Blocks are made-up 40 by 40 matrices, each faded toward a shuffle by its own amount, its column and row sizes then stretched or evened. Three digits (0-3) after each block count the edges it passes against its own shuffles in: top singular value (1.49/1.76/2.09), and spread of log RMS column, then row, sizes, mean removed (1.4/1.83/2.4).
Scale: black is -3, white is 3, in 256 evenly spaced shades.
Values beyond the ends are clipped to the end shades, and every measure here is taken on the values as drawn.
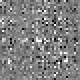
1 3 2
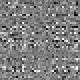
2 2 3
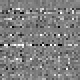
1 1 3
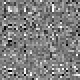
2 2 1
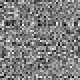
2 0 1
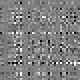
3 3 3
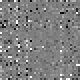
0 2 2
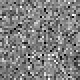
0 0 0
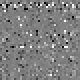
0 0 2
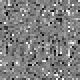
0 1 2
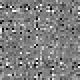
0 2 2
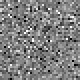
0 1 0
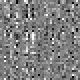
2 3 1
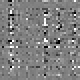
1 3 3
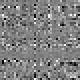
2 2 3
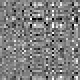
3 3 2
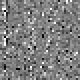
1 2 0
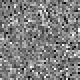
0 0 0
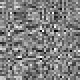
2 1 2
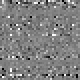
0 0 3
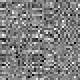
3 1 0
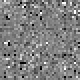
0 2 2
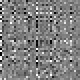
3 3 1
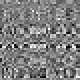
3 0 3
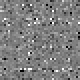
0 1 2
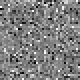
0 0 0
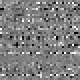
1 1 3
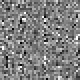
0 3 0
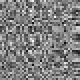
3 1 1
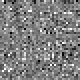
2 0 2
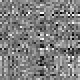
3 2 2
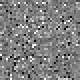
0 1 1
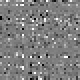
0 2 3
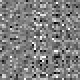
3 3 1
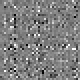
2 2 2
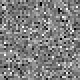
0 0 0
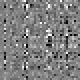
2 3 2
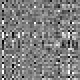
3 3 2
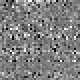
0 1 3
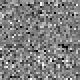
0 1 2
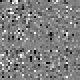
0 2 2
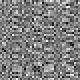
3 1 0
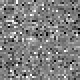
1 0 1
